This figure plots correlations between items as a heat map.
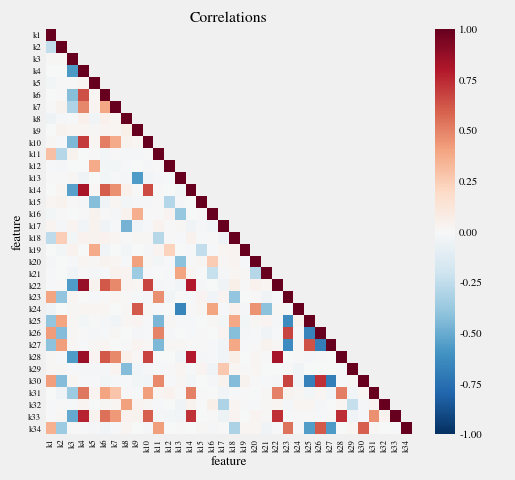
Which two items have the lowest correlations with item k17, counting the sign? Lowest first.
k8, k32
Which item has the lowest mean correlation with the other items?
k3
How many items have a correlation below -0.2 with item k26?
4
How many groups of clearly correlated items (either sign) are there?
5
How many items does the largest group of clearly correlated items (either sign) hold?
10
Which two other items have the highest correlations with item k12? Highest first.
k5, k19
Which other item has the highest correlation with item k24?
k9
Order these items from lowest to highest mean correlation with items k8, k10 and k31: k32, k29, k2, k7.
k29, k2, k32, k7
